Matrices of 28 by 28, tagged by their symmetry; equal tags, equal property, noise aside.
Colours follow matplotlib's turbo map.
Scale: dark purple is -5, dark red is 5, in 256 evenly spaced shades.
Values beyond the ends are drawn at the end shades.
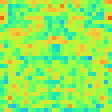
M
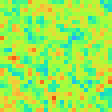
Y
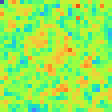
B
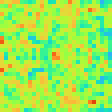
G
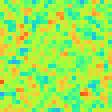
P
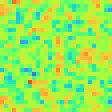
G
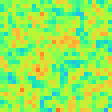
B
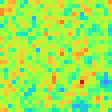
B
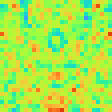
M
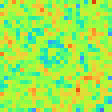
B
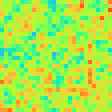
B
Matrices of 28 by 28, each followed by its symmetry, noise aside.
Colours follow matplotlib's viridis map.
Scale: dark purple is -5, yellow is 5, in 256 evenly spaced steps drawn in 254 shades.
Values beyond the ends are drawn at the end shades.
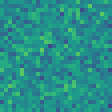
no symmetry.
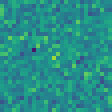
same after a half turn.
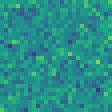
symmetric across the other diagonal.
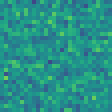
same after a half turn.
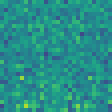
mirrored left to right.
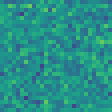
no symmetry.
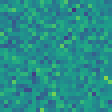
no symmetry.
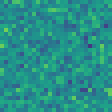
symmetric across the other diagonal.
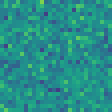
same after a half turn.
